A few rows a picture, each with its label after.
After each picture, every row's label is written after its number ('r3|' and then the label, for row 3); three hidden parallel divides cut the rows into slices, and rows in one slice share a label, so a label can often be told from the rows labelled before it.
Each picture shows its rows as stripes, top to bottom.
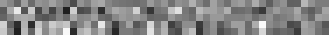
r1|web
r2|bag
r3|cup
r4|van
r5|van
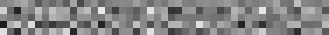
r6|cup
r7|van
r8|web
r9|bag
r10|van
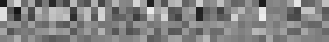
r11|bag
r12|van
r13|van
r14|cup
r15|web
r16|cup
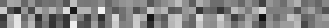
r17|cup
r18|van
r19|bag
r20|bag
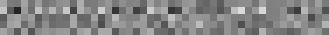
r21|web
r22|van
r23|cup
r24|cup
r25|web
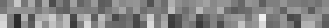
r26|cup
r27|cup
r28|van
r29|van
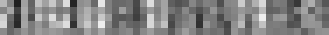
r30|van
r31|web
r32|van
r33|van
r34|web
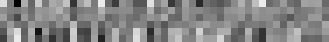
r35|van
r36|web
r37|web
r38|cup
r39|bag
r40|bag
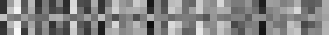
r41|bag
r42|bag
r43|web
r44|bag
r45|bag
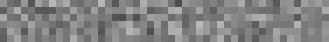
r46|web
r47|cup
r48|web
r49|cup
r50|cup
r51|cup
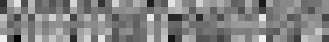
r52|bag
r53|cup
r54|van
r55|web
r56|web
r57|van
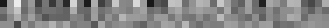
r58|bag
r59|cup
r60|cup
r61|web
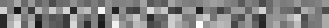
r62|cup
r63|van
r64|bag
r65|bag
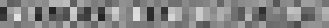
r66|web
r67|bag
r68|bag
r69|web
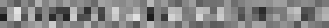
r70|web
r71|bag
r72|bag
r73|web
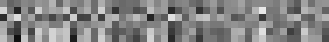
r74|web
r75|van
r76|bag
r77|web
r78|van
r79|van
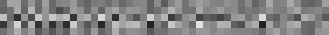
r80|cup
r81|cup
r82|van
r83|bag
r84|cup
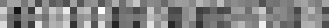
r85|cup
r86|van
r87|web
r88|van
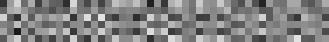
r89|bag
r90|cup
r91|van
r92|cup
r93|van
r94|bag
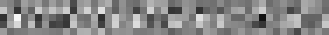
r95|web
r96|van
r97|bag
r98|bag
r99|web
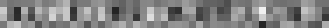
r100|web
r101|van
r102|van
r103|cup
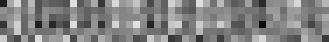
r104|bag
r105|cup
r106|cup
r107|bag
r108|cup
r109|van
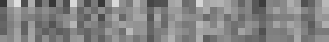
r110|bag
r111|cup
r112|cup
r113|cup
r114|cup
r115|cup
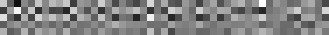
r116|van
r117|bag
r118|van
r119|cup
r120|web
